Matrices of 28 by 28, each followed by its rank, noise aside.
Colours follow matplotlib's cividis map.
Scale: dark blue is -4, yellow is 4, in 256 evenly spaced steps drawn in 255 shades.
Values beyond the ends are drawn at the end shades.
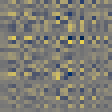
two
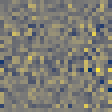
four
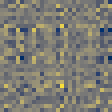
four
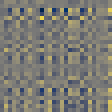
two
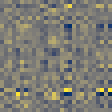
three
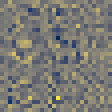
six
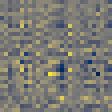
four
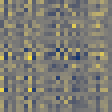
three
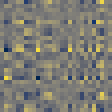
two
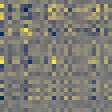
two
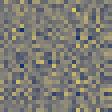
six
